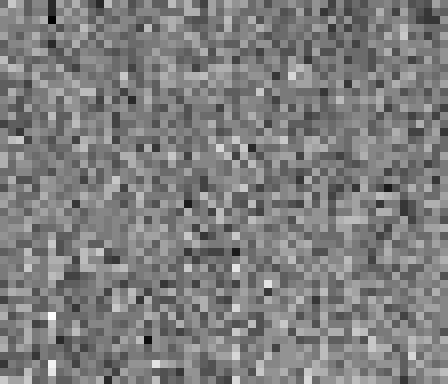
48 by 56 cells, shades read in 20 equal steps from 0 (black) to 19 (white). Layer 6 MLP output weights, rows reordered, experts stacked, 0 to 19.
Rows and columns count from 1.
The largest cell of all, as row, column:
40, 7
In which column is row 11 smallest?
44
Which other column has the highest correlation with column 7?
53
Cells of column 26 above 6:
40
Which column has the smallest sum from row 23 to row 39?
10
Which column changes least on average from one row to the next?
17
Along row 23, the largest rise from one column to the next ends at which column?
39
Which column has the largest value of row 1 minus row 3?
55
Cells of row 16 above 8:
33
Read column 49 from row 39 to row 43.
6 9 12 9 9
